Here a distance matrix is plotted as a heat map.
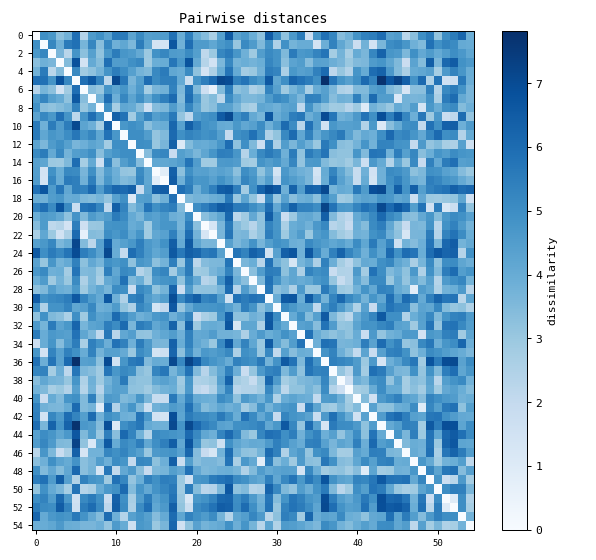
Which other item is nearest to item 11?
24
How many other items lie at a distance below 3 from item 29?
3
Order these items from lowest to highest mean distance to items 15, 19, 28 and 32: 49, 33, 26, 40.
40, 49, 33, 26
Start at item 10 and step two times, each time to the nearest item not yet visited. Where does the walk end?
36
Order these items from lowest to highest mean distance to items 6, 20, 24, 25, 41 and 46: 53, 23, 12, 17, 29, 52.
23, 53, 12, 29, 17, 52
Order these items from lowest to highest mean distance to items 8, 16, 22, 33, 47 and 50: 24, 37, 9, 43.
37, 43, 9, 24
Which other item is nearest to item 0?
34
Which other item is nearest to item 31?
20
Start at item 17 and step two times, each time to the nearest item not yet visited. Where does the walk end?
26
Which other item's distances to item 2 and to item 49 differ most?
19
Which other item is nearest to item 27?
38
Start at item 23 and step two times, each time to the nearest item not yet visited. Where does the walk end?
7
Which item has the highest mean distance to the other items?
17
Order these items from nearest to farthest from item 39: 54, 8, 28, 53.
8, 28, 54, 53
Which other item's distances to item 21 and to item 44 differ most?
4
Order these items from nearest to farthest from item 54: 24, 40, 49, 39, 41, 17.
49, 39, 40, 41, 24, 17
